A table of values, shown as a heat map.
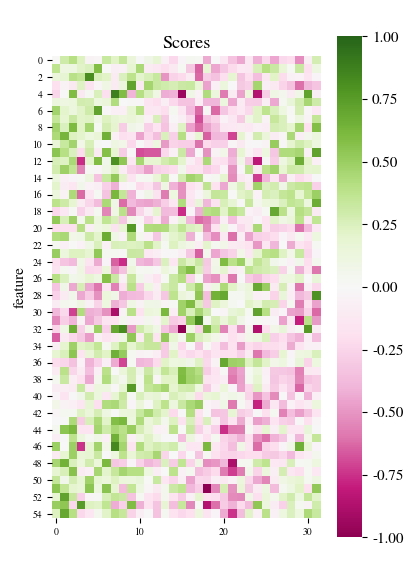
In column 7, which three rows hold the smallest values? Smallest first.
30, 24, 27
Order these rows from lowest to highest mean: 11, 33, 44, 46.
33, 11, 44, 46
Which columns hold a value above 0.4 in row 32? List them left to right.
2, 5, 7, 8, 18, 30
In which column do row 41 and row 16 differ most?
13
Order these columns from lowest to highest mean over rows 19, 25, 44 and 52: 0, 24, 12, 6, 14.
12, 24, 14, 0, 6
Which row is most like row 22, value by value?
40
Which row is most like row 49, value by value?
44
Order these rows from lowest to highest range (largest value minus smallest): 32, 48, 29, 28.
29, 28, 48, 32
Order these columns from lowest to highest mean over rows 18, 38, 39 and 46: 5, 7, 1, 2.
1, 2, 5, 7
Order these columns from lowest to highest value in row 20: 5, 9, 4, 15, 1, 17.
1, 4, 5, 17, 15, 9
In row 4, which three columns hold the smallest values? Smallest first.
15, 24, 20
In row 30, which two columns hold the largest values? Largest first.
24, 13
